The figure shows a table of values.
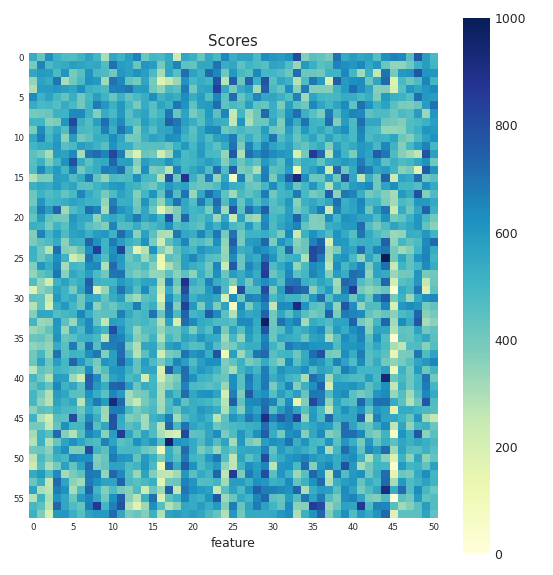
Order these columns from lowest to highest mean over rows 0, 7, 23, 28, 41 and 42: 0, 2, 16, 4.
16, 2, 0, 4
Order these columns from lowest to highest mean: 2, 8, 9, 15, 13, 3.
2, 13, 9, 15, 8, 3
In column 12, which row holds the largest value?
4
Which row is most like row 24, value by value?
56
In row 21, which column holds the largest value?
41
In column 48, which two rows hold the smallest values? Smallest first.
14, 12
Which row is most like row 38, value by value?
9
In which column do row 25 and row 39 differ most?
44
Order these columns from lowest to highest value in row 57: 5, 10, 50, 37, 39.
37, 50, 5, 39, 10
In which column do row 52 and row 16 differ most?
45
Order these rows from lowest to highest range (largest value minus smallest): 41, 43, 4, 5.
5, 41, 4, 43
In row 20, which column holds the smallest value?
25
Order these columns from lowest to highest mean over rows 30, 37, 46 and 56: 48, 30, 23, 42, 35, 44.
42, 30, 48, 23, 44, 35
